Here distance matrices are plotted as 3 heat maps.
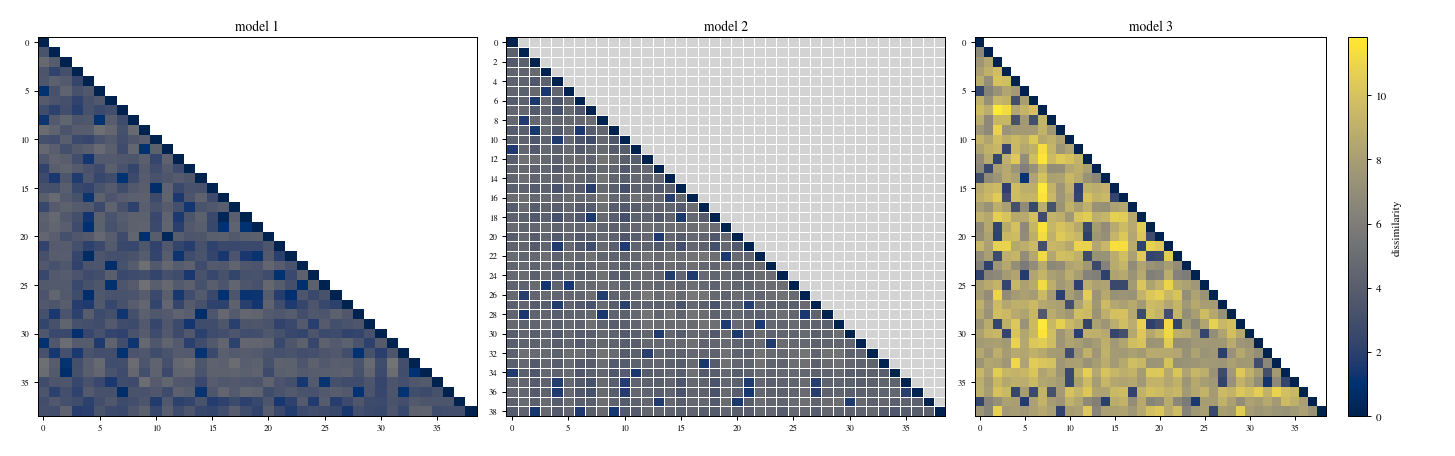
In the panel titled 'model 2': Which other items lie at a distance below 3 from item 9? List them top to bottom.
2, 6, 38
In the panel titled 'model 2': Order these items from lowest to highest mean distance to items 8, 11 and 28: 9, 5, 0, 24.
0, 9, 5, 24
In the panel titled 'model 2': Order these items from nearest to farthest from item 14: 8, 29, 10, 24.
24, 10, 29, 8
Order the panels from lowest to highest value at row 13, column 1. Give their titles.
model 3, model 1, model 2
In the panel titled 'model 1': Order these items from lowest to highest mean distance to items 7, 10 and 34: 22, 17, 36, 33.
36, 33, 22, 17
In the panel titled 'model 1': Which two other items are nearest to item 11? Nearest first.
20, 9
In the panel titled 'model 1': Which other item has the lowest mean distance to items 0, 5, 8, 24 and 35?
31
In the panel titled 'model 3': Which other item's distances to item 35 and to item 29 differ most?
34
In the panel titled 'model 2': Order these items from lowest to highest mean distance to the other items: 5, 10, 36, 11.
10, 36, 11, 5
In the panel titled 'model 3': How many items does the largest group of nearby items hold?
6
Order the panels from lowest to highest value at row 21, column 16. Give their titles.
model 1, model 2, model 3
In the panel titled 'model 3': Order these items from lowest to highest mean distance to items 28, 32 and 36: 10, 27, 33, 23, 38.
27, 10, 23, 38, 33
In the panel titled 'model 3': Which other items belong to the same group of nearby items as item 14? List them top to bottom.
0, 5, 24, 37
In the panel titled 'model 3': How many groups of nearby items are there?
9
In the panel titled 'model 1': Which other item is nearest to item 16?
18
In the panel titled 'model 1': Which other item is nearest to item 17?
13
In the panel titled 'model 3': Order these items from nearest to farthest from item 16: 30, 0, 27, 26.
30, 26, 27, 0
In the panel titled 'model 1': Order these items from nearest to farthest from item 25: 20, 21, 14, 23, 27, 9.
23, 27, 14, 21, 20, 9
